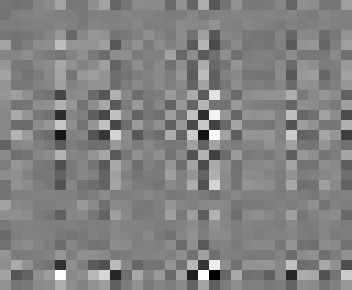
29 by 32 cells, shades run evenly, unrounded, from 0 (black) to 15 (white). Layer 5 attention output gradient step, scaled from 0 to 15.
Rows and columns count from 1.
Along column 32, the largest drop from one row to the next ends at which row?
14
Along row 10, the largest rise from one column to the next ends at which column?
20
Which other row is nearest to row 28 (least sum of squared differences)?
13
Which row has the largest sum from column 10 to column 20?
10
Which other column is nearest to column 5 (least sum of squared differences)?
15
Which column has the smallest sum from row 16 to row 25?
19
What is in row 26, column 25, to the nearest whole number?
7
